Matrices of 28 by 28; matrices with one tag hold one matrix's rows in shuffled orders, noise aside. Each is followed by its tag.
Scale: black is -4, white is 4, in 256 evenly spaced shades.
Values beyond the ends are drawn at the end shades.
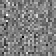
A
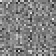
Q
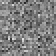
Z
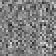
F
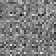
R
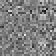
F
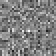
Z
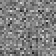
R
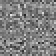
R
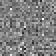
R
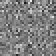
Q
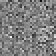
F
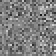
F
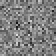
Q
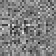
Z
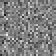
A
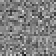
R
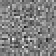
Z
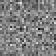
R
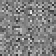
Q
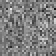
F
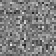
R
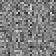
Q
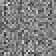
A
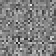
Q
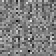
Q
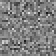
Z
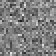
R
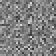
Q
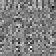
Q
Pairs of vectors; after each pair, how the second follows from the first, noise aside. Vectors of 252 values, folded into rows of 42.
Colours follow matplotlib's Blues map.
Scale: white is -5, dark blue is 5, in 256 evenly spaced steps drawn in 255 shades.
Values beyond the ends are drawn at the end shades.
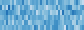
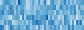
reversed, negated.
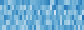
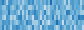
shuffled.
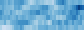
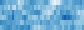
wrapped around, negated.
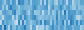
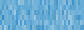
negated, shrunk.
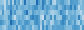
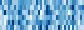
reversed, scaled up.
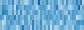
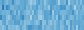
wrapped around, negated, shrunk.
